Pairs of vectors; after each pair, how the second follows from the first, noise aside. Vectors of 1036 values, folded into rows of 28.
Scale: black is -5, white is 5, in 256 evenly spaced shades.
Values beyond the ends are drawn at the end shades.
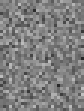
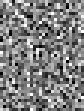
reversed, negated, scaled up.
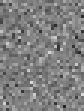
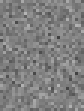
wrapped around, shrunk.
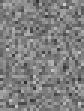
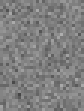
wrapped around, shrunk.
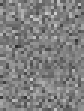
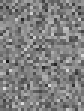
shuffled.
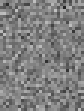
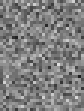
shuffled.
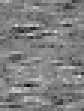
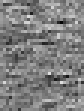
wrapped around.
